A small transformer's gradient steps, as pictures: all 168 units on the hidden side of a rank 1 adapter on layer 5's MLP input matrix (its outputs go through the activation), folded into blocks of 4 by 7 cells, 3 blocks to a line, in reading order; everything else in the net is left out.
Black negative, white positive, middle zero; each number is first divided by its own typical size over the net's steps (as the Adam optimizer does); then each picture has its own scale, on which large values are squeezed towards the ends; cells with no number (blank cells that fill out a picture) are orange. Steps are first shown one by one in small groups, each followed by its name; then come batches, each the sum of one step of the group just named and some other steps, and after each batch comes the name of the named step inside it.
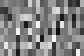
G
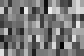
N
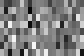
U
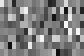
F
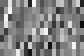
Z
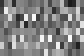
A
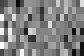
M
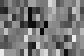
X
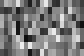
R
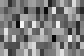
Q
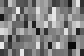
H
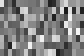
F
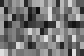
X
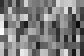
M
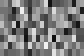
R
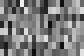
N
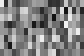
F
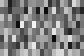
Q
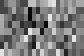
X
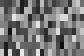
N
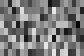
R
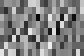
G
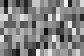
G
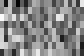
M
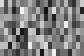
F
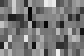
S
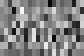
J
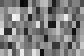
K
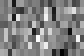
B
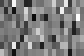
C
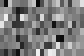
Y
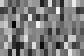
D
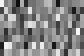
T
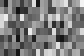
Y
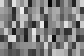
J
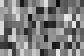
K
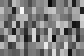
J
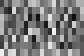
S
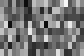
S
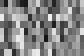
K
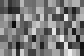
D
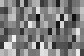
T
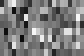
C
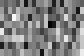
K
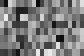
Y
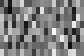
C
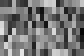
S
